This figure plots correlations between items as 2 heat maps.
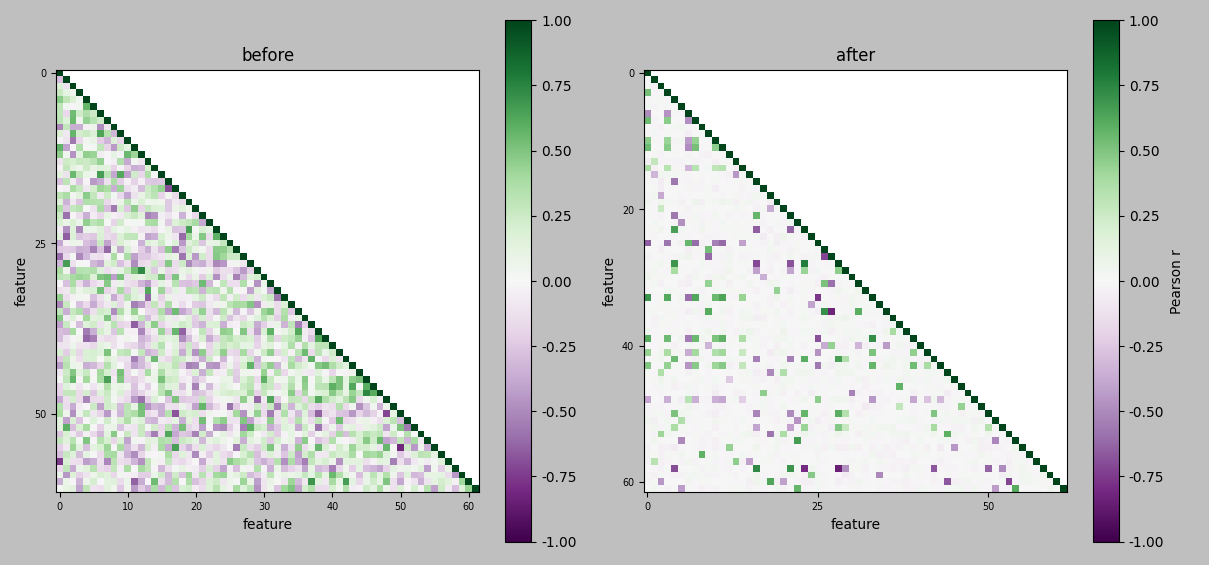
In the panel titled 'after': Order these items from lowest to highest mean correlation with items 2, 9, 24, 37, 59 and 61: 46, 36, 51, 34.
34, 51, 36, 46
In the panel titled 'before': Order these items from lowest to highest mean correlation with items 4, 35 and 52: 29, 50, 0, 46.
46, 50, 29, 0
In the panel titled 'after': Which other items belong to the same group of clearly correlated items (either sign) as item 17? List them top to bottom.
30, 47
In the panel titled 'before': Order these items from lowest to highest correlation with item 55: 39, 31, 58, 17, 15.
58, 39, 15, 31, 17
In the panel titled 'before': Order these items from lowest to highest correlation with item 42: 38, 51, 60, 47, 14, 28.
51, 38, 47, 28, 14, 60
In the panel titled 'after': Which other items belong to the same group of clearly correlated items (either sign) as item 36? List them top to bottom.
38
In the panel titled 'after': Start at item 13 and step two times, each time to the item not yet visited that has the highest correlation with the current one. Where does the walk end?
1
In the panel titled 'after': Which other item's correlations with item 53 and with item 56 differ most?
60
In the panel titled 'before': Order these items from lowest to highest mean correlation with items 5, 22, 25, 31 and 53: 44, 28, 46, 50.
50, 28, 46, 44
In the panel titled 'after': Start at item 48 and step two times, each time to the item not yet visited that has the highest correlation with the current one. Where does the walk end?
6
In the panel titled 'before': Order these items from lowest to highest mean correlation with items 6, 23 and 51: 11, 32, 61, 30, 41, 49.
49, 30, 61, 11, 32, 41
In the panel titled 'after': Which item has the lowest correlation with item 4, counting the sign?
58
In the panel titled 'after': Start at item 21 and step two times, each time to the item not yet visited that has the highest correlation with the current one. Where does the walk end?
16
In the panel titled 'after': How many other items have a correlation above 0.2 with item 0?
9
